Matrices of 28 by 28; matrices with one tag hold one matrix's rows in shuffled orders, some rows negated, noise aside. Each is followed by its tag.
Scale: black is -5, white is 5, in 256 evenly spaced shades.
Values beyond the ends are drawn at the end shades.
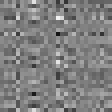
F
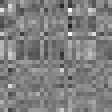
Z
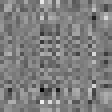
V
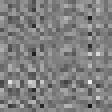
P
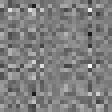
P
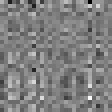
P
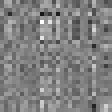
V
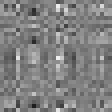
F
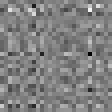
P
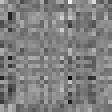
Z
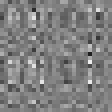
P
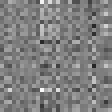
V
